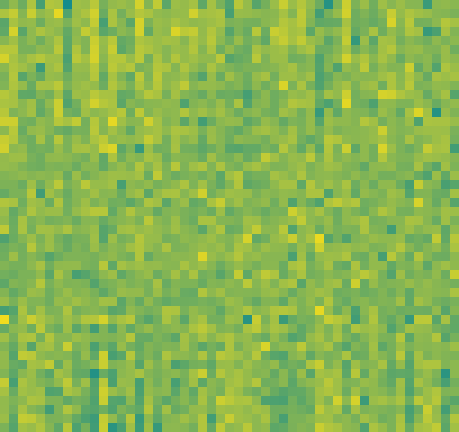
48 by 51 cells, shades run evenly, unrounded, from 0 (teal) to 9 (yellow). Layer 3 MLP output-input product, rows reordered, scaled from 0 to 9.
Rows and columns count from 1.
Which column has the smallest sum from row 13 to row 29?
8
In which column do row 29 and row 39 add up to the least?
43
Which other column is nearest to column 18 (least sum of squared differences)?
24
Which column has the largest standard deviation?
11
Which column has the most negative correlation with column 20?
26
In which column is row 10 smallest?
36
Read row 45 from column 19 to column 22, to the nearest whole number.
3 4 5 4
